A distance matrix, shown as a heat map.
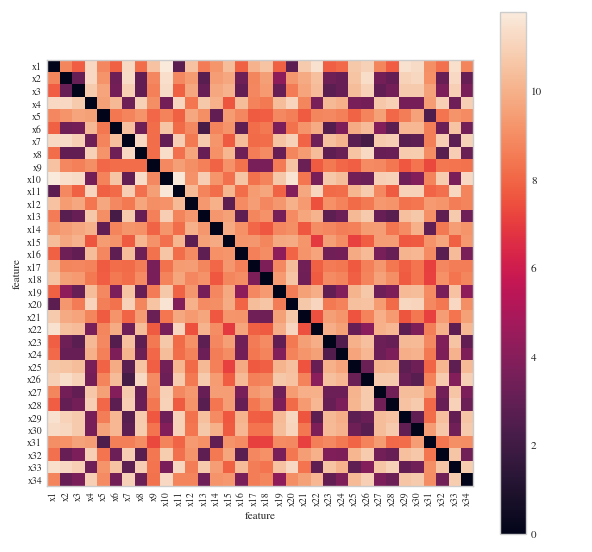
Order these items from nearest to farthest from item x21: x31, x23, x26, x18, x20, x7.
x18, x31, x7, x26, x23, x20
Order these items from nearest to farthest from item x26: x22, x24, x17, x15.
x22, x15, x17, x24
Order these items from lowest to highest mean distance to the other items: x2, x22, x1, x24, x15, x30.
x24, x2, x22, x30, x15, x1
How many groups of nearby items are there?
6
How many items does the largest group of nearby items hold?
13
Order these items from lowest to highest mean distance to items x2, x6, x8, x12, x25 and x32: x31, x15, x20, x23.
x23, x15, x31, x20
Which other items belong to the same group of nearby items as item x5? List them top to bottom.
x14, x31
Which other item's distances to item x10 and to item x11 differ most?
x1
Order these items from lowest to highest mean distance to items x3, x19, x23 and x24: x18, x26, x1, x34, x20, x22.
x34, x1, x20, x18, x22, x26
